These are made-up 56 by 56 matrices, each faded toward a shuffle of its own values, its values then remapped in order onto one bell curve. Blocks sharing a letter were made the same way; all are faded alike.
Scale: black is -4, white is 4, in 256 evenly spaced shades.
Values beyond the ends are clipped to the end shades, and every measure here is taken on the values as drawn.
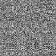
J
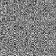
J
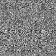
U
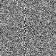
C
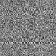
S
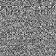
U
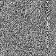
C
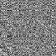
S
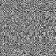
S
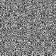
U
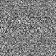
U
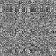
S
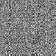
J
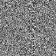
C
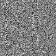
C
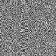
J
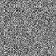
J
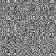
J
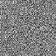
J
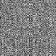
S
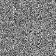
C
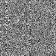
C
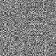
J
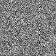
C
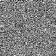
U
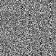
C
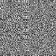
S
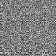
S
